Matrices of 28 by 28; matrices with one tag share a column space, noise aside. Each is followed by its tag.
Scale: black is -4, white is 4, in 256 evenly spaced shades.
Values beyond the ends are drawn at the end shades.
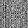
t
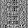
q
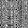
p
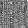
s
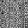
t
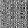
t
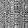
s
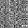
q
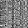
p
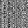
t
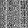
p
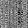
s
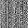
s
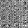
p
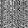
p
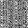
p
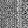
t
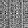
t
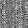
s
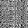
p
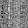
t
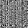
p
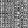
t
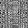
s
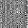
s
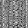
p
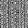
s
